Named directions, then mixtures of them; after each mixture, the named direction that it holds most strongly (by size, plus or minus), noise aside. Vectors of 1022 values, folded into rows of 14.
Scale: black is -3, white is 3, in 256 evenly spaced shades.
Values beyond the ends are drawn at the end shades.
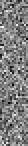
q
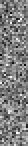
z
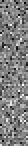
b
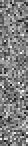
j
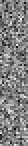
z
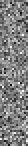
j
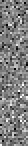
b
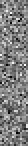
z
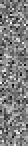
z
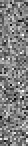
j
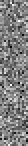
j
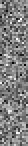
z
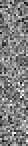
j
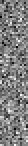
z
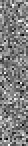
j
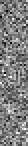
z
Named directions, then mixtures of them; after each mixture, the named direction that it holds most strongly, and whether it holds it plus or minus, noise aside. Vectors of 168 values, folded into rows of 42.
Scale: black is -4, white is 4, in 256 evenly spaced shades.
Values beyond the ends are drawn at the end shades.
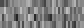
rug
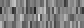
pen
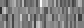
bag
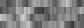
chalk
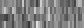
bag, plus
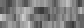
chalk, plus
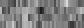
chalk, plus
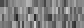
rug, plus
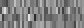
rug, plus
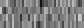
bag, minus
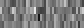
pen, minus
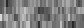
chalk, plus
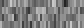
pen, plus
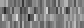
rug, minus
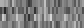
rug, minus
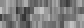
chalk, minus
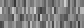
pen, minus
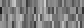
pen, plus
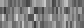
rug, minus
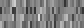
pen, plus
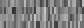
pen, plus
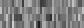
bag, minus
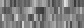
rug, minus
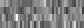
rug, minus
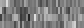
rug, minus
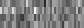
pen, minus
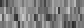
rug, plus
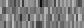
bag, minus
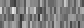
pen, minus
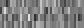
bag, plus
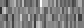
bag, plus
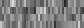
pen, plus
